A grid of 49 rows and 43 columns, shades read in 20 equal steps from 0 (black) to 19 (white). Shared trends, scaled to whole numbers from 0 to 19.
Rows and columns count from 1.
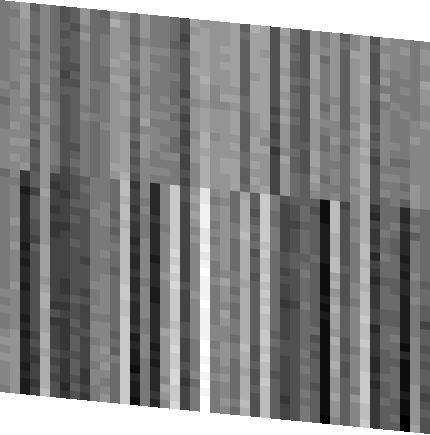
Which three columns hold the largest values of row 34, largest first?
21, 18, 27
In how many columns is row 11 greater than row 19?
16
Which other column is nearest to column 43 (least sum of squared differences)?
39
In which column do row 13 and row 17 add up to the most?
37
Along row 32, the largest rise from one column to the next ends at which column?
34
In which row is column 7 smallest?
48
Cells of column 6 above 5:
26
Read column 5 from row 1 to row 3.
10 10 10
